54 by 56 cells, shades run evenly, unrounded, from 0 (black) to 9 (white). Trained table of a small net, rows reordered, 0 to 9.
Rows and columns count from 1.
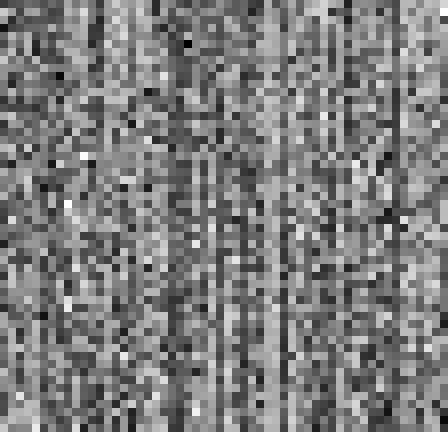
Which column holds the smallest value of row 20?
49
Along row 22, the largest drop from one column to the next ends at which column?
48
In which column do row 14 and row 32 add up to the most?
47
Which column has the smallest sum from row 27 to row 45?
36
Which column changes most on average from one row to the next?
19
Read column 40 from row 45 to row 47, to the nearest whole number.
6 2 3
